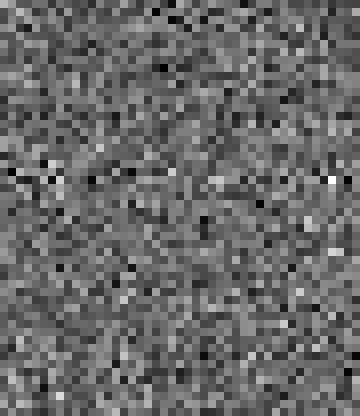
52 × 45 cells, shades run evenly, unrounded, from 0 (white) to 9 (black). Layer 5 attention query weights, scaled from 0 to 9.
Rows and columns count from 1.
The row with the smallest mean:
51
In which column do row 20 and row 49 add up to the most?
6
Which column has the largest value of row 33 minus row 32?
42
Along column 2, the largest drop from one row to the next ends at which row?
23
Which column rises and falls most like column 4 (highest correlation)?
44
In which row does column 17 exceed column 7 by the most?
22
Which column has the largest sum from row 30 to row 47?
26
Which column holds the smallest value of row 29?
39
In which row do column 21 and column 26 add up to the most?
28
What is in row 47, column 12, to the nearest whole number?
4
